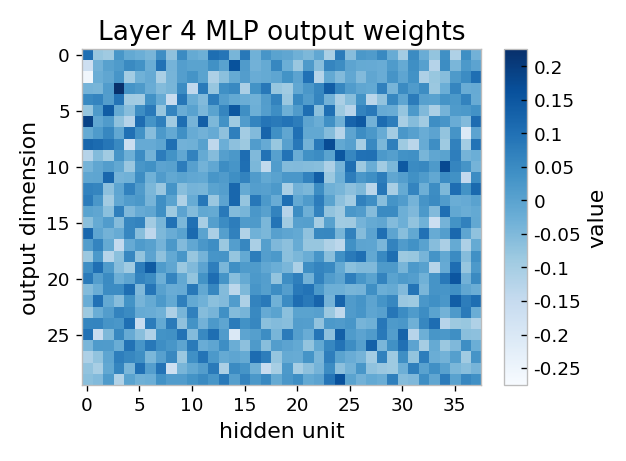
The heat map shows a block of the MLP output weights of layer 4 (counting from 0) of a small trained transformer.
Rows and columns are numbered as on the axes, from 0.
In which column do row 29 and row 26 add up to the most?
24
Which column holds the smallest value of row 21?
14
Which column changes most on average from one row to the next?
0
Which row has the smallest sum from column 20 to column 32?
15
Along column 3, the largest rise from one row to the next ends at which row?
3
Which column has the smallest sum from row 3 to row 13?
36
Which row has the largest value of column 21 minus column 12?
2
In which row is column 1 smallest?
25
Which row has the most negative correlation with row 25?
5
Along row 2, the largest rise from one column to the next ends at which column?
1
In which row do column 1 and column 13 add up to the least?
28
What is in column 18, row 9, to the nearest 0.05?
0
